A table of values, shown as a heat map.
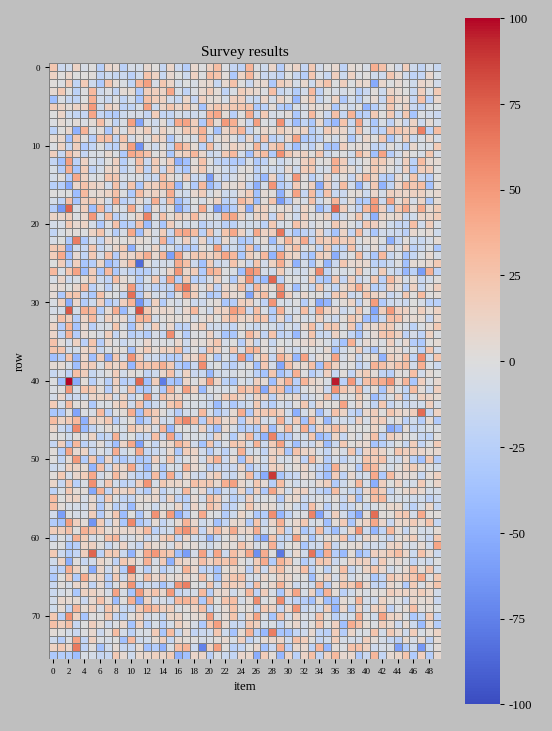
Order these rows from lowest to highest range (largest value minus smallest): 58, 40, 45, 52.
45, 58, 52, 40
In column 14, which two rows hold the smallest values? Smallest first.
40, 74
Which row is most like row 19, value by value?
53
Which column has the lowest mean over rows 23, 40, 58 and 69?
14
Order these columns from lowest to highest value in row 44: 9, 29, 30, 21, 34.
34, 21, 30, 9, 29
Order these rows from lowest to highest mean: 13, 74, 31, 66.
74, 13, 66, 31
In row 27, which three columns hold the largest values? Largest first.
28, 25, 15
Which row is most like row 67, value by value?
16
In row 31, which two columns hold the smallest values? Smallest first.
41, 9
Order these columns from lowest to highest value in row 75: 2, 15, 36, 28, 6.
2, 6, 28, 15, 36
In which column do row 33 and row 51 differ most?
10
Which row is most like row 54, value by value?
51
